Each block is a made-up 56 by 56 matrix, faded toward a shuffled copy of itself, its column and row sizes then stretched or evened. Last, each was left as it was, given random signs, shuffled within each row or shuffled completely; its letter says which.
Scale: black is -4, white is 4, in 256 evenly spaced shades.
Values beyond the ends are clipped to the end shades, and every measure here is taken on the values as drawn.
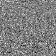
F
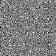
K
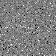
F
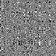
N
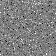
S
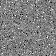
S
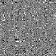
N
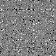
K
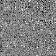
N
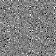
N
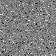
F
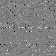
F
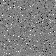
S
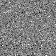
F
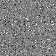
F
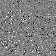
F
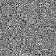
N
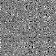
N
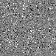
K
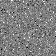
S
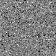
F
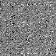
K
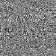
N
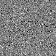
F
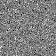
S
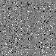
K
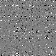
K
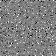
F
